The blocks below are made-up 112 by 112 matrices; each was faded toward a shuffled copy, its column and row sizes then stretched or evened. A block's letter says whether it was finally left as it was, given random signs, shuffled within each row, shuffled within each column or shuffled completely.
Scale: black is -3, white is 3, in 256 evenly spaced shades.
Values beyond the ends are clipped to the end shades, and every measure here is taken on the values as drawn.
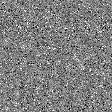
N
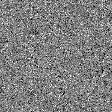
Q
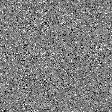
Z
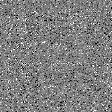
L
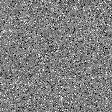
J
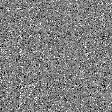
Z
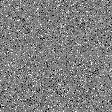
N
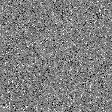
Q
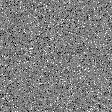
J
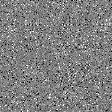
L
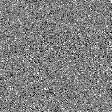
L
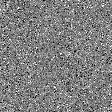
Q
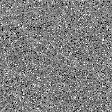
L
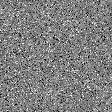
J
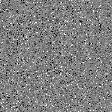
L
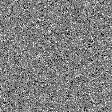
Q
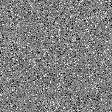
Q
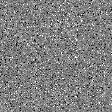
Z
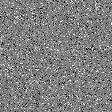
N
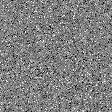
J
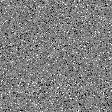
N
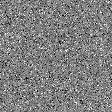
N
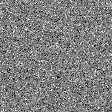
N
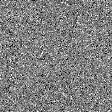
Z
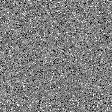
N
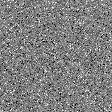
J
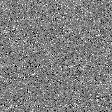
N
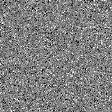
Z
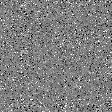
Z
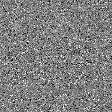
Z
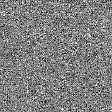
Z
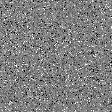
Z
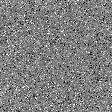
J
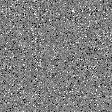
Z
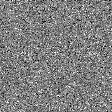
N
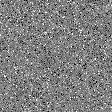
J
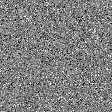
N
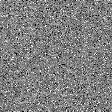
N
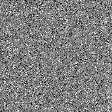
Q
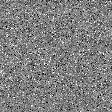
N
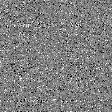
Z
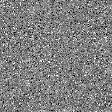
Z
